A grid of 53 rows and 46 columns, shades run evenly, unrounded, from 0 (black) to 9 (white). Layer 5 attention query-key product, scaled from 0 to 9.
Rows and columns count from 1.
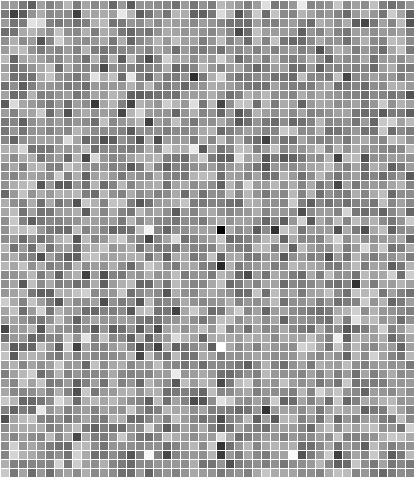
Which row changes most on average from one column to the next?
51
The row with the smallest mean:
8
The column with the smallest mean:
16
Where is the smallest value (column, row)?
25, 26
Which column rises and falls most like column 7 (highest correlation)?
12
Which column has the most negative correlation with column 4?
38
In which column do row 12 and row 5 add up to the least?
15
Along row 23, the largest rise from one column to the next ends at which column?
10
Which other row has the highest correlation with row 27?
49
